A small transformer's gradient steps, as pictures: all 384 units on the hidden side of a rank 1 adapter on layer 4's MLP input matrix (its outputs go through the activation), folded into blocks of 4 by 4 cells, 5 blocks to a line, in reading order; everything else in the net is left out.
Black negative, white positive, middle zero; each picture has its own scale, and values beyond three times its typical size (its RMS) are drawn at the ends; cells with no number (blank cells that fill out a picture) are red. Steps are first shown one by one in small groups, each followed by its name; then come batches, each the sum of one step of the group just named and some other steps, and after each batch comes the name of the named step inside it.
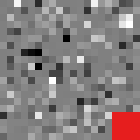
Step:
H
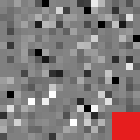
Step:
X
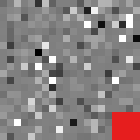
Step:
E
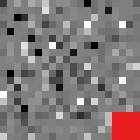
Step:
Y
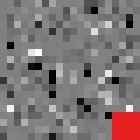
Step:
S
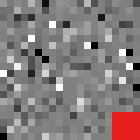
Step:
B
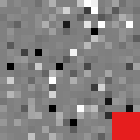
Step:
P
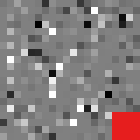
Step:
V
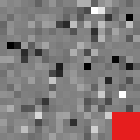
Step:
P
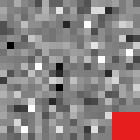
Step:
E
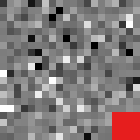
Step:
H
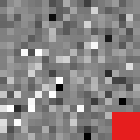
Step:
V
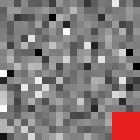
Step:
B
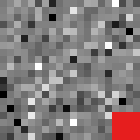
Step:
V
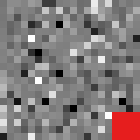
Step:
X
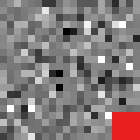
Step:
X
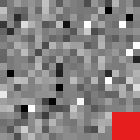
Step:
Y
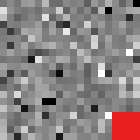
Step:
Y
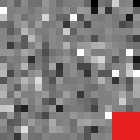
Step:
S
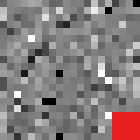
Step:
Y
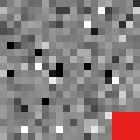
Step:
E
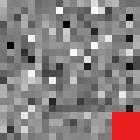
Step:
P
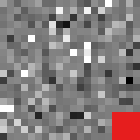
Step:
B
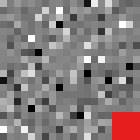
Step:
H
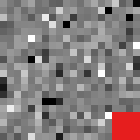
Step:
B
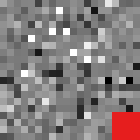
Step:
H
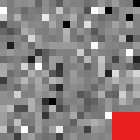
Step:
E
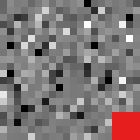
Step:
Y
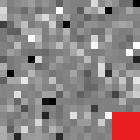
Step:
H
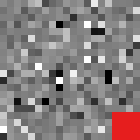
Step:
B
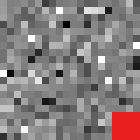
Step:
B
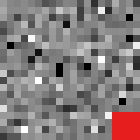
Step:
B
